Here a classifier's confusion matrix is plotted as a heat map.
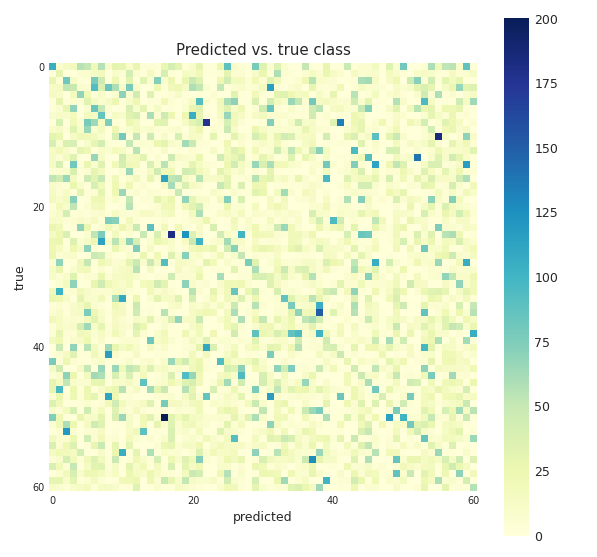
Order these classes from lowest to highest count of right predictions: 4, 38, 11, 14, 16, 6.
14, 11, 4, 6, 38, 16
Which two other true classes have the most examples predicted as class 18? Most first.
36, 16
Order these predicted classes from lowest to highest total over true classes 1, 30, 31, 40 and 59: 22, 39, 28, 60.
28, 60, 22, 39
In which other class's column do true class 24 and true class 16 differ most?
17
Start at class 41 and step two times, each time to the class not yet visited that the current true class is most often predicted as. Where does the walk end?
22
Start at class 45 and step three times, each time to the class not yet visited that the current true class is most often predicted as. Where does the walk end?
2
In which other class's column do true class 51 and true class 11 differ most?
31
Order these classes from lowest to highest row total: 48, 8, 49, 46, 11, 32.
11, 48, 49, 32, 46, 8
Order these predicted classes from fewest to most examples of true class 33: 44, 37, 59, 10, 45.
44, 59, 45, 37, 10
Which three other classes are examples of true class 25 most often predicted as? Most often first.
7, 21, 11
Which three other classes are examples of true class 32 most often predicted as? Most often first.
1, 26, 43
